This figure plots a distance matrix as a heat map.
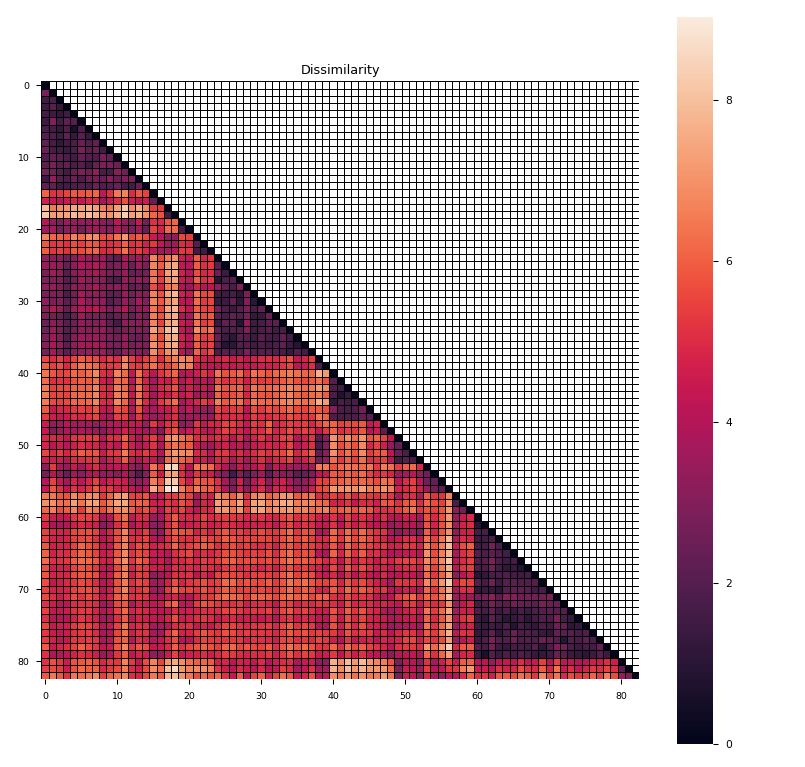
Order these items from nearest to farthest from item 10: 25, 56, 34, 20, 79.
34, 25, 20, 56, 79
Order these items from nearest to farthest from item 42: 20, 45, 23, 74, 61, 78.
45, 23, 20, 61, 74, 78
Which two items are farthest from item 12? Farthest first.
18, 17
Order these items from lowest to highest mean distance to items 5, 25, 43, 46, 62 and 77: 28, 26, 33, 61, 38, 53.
61, 28, 26, 33, 53, 38
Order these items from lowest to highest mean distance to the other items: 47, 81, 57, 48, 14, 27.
14, 27, 48, 47, 57, 81
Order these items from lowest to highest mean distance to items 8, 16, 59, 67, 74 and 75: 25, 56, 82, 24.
24, 25, 82, 56
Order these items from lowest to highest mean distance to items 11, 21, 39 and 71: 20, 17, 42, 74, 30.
74, 20, 30, 17, 42
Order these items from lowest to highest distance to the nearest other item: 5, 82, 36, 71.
36, 5, 71, 82
